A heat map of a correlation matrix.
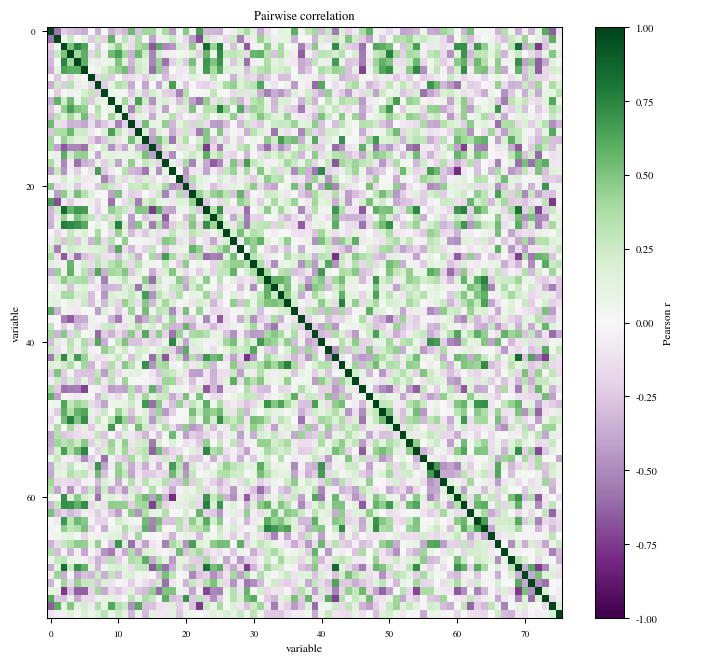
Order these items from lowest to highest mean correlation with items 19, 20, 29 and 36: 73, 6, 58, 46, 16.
6, 16, 46, 58, 73
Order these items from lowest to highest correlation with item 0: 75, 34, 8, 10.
10, 75, 8, 34
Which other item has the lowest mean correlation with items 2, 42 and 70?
15
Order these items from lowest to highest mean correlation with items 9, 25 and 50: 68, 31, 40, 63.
68, 40, 63, 31
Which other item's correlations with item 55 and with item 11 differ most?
5
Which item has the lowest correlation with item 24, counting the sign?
17
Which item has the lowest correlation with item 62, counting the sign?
74
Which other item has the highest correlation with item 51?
9
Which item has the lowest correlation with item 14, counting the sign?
18
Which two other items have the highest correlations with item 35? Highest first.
43, 64
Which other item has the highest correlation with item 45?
27
